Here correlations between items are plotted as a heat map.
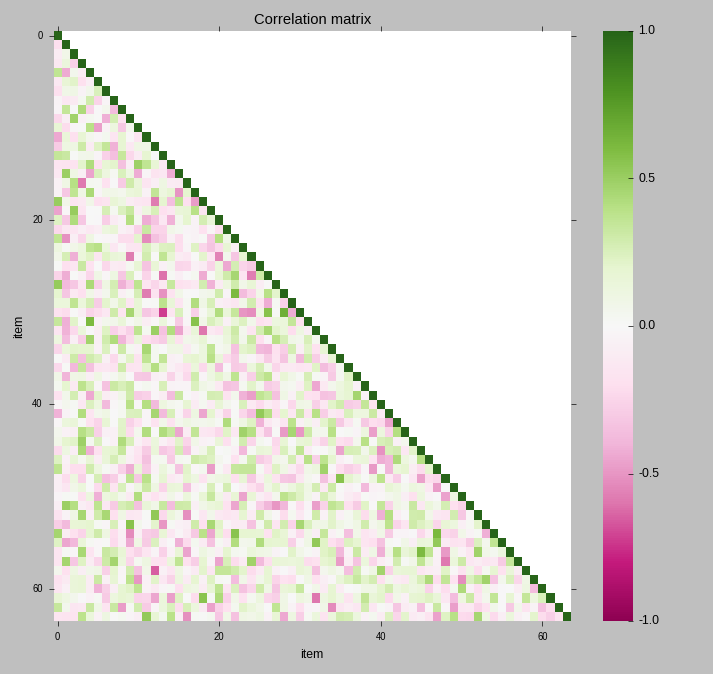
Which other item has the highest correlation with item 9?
53
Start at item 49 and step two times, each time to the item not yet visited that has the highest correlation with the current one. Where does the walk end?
11
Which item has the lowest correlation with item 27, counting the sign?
51
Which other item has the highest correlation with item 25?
41
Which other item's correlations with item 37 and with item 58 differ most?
40
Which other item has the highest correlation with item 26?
30
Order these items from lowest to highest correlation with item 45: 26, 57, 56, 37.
26, 37, 57, 56
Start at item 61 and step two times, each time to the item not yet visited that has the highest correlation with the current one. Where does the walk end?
0
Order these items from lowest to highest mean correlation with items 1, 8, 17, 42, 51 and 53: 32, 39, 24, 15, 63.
32, 63, 39, 24, 15
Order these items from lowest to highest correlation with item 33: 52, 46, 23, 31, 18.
52, 23, 18, 31, 46
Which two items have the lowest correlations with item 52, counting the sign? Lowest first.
16, 40
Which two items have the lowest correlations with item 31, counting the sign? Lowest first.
1, 15
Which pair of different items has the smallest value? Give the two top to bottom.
13, 30
